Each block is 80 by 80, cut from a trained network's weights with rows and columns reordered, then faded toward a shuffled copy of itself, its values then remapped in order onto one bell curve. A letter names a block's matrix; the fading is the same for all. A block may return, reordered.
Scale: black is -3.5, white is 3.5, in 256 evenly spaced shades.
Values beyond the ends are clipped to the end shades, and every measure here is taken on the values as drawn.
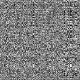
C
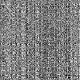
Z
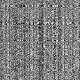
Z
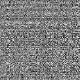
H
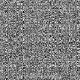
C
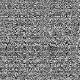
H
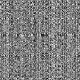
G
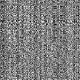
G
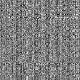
G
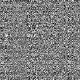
C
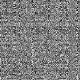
C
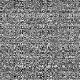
H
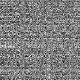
H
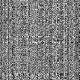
G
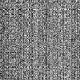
G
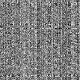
Z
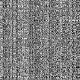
Z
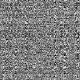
C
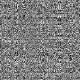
C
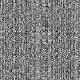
G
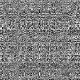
H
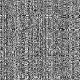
Z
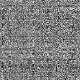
C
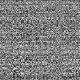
H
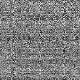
H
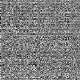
H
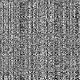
Z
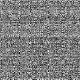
H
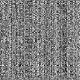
G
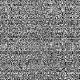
H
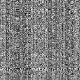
Z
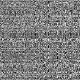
H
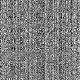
Z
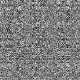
C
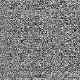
C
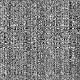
G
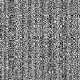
G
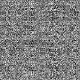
C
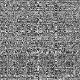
H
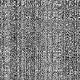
Z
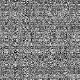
H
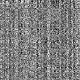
G
